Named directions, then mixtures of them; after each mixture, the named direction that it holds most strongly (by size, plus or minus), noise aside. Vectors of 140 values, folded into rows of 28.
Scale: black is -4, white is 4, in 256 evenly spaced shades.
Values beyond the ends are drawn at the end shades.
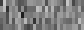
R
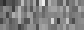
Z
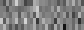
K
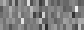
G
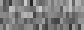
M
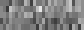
M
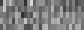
M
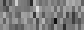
K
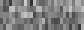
M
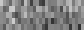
M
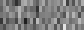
K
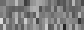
K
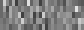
G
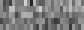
M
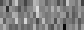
K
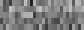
M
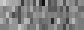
Z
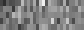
Z
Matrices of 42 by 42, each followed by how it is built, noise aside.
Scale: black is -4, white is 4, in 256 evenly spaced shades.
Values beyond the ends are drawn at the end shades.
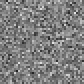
noise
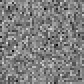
repeating rows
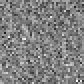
noise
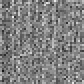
blocks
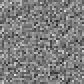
repeating rows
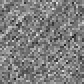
Hankel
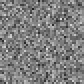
repeating rows
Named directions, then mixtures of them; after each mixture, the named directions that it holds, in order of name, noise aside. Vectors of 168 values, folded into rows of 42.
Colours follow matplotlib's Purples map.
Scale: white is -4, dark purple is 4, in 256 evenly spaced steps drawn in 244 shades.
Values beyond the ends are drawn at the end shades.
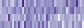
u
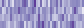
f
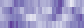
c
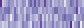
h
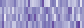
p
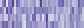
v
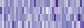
p, u.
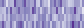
c, f, p.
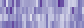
c, v.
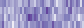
c, p, u.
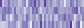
h.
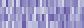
v.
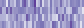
f, h, v.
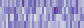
c, h, u.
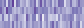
h, v.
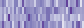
p, u.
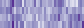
c, u, v.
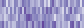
f, p, u.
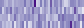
f, h, u.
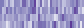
f, h.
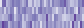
h, v.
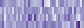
p.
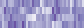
c, p, v.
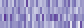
h, p, v.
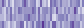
f, p.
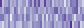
h.
